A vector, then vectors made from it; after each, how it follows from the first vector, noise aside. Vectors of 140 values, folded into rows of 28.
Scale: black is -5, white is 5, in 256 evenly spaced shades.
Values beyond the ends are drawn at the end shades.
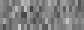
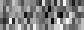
reversed, scaled up.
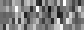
reversed, scaled up.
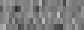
reversed, negated, partly zeroed.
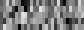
negated, scaled up.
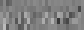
reversed, negated, partly zeroed.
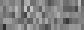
sign-scrambled.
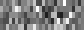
reversed, scaled up.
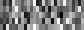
reversed, scaled up.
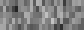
reversed, negated.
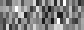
reversed, scaled up.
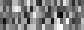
reversed, scaled up.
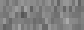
shrunk.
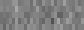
reversed, shrunk.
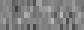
reversed, negated, partly zeroed.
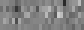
reversed, negated, partly zeroed.
